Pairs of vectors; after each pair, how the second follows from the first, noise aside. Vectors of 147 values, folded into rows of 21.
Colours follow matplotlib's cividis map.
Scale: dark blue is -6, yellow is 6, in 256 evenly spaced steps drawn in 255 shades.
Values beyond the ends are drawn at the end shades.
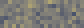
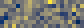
scaled up.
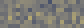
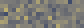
shuffled.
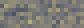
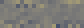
wrapped around, negated, partly zeroed.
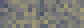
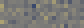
wrapped around, negated, partly zeroed.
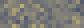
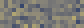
sign-scrambled.
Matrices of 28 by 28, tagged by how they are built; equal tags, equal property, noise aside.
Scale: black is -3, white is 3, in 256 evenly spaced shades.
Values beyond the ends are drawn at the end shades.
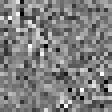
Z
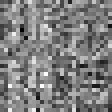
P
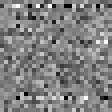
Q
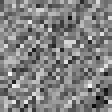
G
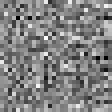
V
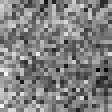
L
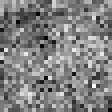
L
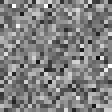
G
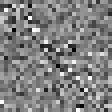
Z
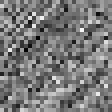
G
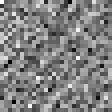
G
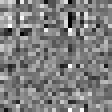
V
